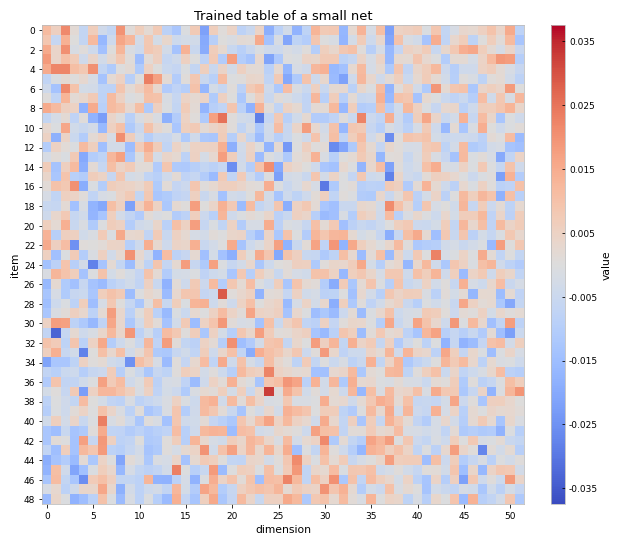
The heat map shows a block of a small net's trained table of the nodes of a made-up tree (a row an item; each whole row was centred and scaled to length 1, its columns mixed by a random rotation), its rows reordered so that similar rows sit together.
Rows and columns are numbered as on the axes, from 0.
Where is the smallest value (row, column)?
31, 1
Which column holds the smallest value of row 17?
49
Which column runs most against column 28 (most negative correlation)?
50
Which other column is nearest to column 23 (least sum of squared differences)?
36
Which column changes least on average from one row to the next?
35
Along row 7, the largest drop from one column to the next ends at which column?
37
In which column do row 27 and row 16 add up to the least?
30
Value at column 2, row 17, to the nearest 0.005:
0.005
